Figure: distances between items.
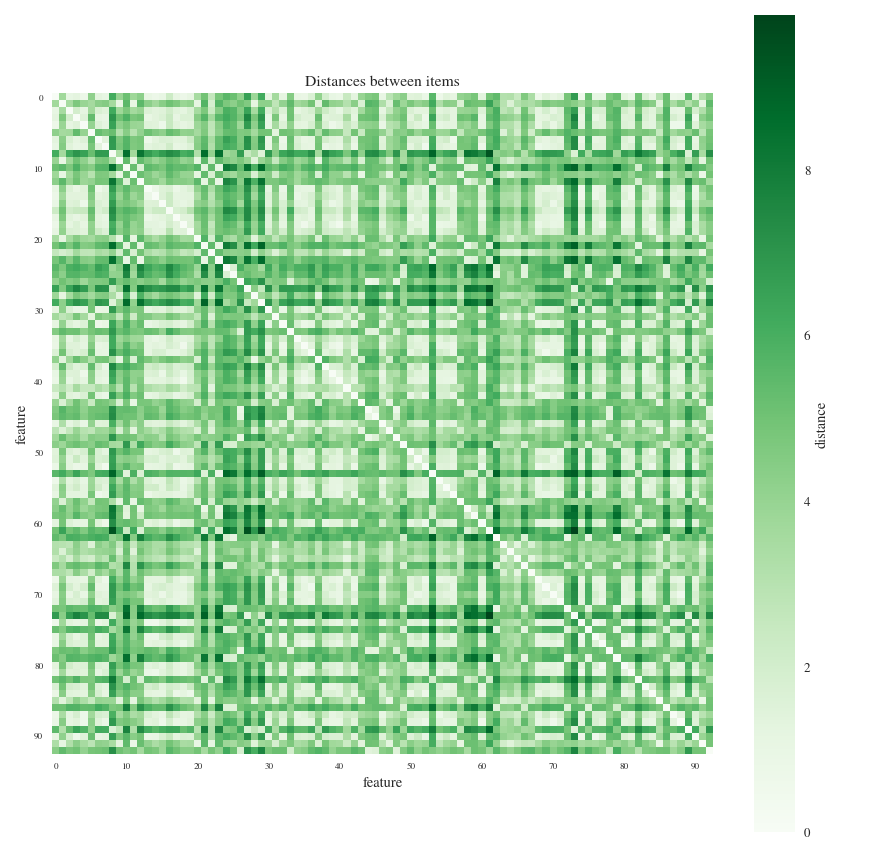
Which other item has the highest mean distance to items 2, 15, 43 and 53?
73
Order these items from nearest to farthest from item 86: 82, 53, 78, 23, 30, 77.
78, 77, 30, 82, 23, 53
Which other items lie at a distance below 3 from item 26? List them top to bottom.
33, 44, 45, 48, 78, 92
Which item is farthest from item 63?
61
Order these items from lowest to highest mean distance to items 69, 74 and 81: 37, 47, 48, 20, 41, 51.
51, 41, 47, 20, 48, 37
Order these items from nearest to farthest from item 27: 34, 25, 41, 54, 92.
41, 25, 54, 34, 92
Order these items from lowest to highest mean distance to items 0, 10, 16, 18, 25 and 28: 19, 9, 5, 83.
19, 83, 9, 5
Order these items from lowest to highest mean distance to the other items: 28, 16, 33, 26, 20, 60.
60, 20, 16, 28, 26, 33
